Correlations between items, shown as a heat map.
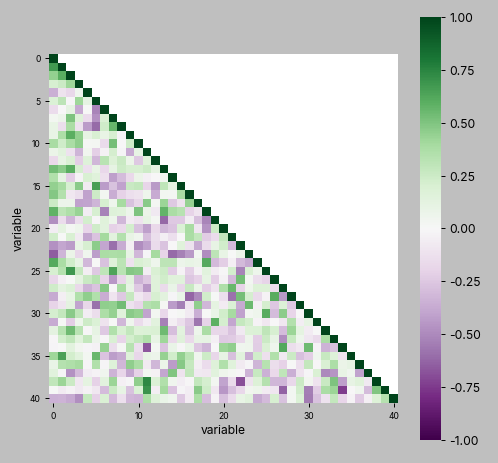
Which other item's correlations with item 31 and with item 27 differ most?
21
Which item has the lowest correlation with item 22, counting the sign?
38
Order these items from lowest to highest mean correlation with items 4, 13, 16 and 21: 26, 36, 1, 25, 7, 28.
28, 7, 26, 25, 36, 1
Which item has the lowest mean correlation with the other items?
22
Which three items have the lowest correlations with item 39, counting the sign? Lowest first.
34, 27, 30
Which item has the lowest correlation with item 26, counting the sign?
7
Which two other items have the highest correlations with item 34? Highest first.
27, 30
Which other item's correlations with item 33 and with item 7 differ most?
8
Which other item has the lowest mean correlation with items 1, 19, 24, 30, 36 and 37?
40
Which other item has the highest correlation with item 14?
37
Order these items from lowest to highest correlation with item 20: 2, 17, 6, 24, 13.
13, 24, 17, 2, 6
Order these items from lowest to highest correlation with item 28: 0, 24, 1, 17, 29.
17, 0, 29, 24, 1
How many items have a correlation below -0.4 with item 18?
4
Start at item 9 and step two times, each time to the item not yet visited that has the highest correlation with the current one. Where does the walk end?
25
